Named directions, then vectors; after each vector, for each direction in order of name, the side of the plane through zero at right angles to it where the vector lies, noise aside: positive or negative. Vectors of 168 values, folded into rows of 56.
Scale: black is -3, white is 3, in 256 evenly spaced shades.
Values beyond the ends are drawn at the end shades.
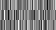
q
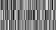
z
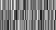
positive, negative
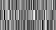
negative, negative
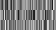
positive, positive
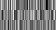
positive, negative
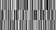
positive, negative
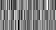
negative, positive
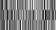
positive, positive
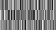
positive, positive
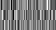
negative, positive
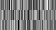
negative, positive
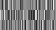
positive, positive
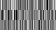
positive, negative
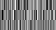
positive, negative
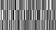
negative, positive
